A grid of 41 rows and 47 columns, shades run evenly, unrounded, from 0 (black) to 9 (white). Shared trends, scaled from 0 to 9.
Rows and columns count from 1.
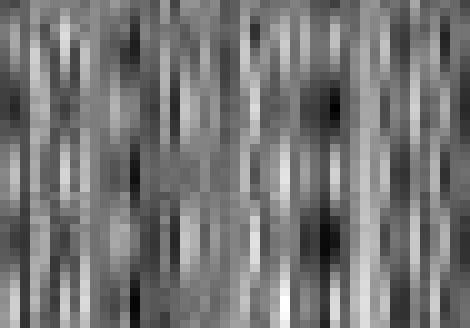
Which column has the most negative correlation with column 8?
4
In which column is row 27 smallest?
33
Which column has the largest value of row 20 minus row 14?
34
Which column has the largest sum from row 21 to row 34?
37
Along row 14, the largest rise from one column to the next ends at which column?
19
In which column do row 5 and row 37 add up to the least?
14
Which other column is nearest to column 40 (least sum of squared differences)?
41
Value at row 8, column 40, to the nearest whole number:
3
